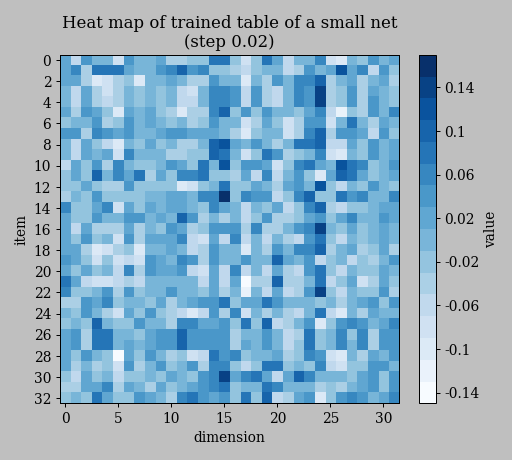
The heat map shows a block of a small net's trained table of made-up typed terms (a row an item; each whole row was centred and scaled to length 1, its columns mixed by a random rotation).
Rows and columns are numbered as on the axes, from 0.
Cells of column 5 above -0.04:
12
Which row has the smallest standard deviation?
23
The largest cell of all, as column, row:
15, 13
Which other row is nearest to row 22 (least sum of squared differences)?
14
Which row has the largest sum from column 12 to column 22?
30
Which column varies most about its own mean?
24
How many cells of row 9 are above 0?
10
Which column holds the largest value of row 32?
19
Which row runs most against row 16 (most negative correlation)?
11
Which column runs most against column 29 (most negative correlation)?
1
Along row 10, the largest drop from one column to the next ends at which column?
16
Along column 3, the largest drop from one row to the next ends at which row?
2
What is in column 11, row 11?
0.06
